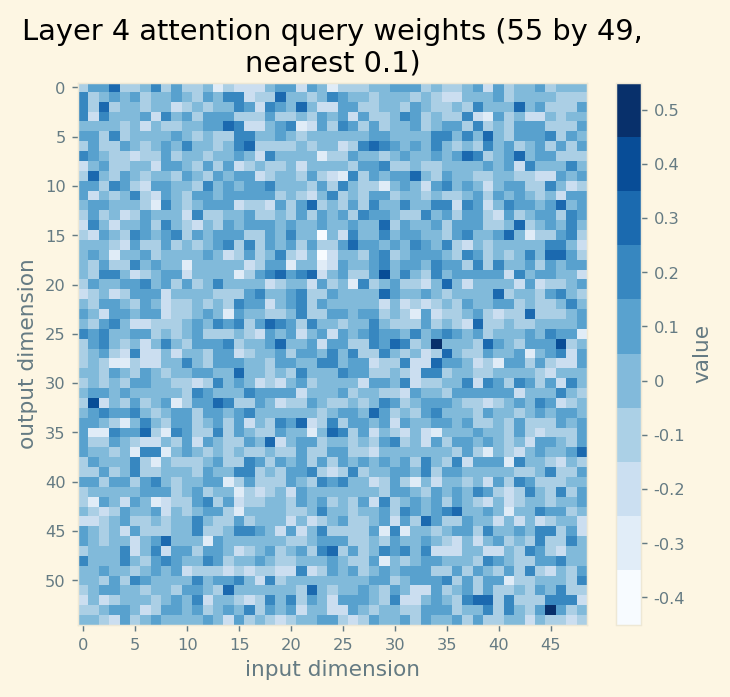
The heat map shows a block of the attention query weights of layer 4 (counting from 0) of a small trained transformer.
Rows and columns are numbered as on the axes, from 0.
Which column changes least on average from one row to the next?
10
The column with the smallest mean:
17
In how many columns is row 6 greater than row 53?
19
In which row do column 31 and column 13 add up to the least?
45
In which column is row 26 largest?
34
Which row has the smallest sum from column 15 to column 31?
0
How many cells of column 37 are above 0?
21
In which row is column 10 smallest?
18
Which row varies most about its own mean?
35
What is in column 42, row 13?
-0.1
